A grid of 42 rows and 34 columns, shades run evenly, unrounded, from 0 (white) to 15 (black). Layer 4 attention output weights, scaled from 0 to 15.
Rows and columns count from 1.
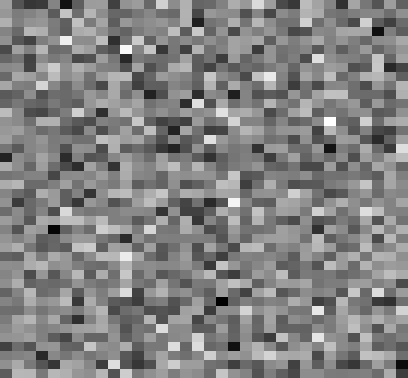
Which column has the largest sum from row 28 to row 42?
12
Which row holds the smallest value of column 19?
13
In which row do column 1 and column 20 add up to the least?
23
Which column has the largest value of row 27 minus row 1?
11
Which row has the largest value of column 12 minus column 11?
33
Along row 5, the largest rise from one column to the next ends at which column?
10
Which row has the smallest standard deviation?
20
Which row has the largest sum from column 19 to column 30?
41
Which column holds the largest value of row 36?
7
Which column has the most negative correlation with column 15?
34
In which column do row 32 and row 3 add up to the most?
17
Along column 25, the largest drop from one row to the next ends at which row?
22
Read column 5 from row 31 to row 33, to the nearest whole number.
10 9 8
